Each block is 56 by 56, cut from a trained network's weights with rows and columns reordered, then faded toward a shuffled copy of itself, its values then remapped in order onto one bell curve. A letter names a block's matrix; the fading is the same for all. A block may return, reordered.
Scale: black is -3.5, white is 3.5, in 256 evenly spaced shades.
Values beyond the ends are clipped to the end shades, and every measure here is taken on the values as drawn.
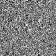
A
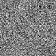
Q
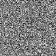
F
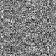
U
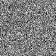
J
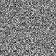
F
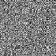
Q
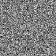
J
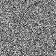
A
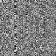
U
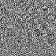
U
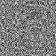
U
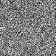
F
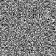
Q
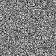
A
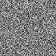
J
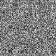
F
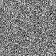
A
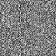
U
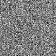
A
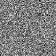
F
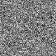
F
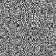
U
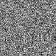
A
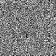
F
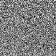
F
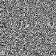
F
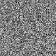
Q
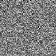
J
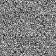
J
